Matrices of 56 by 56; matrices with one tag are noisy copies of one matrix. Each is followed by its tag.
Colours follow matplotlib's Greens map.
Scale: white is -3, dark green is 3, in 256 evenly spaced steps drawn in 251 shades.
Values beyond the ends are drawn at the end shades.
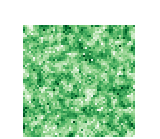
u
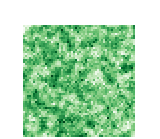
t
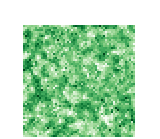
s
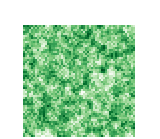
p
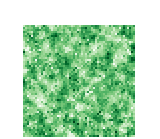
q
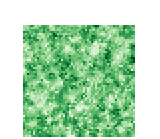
q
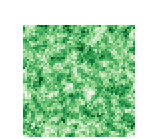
u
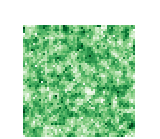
u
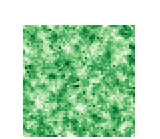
q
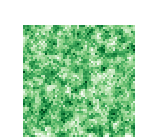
p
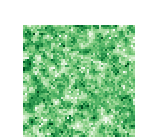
s
